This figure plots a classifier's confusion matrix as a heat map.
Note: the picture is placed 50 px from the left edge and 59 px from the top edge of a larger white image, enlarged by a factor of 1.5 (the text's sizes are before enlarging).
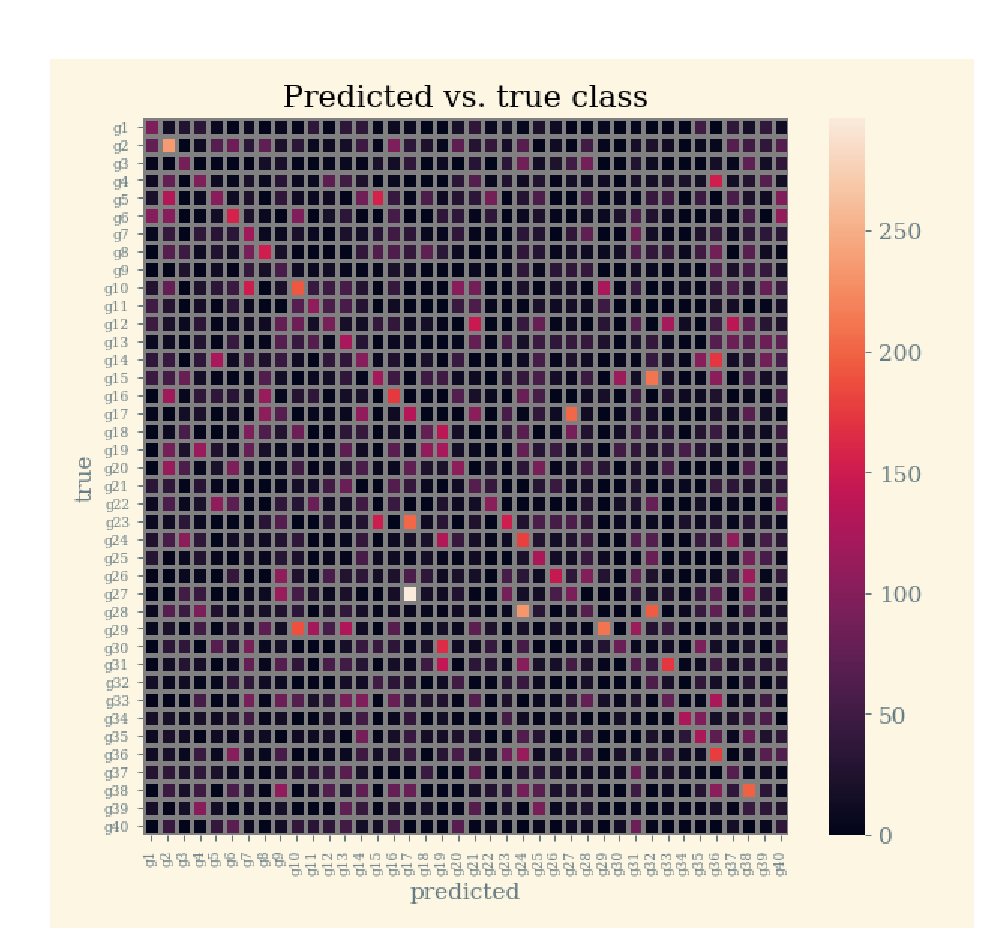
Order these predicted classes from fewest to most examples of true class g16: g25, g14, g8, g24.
g14, g25, g24, g8
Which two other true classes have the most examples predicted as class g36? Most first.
g14, g4
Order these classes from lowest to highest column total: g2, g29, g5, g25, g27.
g29, g5, g27, g25, g2
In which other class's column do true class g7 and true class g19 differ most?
g18
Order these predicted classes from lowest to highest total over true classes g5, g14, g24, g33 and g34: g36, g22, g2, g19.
g22, g19, g2, g36
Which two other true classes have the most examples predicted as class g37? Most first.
g12, g24
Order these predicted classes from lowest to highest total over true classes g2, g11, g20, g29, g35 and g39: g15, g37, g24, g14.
g15, g37, g24, g14
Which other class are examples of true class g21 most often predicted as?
g13
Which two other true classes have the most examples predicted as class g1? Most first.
g6, g2
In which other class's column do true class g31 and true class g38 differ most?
g33
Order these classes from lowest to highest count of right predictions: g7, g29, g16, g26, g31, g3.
g31, g3, g7, g26, g16, g29
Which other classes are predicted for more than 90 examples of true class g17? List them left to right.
g8, g14, g21, g27
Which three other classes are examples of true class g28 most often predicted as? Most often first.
g24, g32, g4
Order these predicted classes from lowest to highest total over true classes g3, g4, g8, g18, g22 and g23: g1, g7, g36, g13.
g1, g13, g7, g36
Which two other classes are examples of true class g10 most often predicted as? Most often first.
g7, g29
